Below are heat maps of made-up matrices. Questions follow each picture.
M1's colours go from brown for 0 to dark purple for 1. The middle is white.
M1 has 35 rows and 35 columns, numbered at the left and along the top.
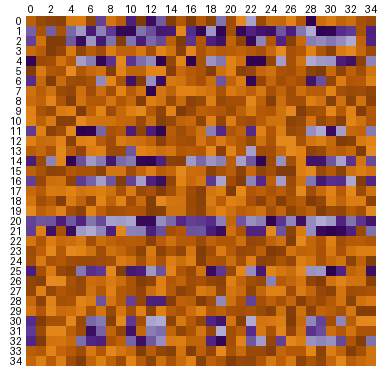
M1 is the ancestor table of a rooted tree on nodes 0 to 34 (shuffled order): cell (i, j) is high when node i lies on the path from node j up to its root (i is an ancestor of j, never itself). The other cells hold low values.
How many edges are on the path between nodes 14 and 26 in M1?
2
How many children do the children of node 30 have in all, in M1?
1
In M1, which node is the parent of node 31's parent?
11
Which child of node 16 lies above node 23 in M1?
32
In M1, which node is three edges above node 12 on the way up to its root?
0
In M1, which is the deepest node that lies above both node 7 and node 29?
6
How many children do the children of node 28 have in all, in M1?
3
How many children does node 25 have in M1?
2
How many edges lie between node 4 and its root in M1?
5
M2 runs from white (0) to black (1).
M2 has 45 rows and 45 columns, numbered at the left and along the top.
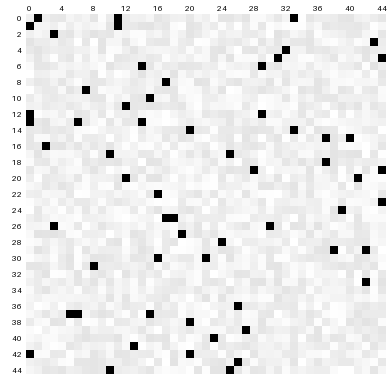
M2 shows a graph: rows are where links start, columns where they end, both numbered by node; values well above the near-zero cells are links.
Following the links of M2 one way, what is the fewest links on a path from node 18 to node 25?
4
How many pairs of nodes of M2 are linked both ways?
3
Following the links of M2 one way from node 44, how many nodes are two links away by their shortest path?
3
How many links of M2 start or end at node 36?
1
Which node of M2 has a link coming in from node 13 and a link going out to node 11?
node 0
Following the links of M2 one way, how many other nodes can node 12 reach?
12
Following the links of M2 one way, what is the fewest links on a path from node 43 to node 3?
2
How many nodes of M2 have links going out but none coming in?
3
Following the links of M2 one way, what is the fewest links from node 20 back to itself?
4
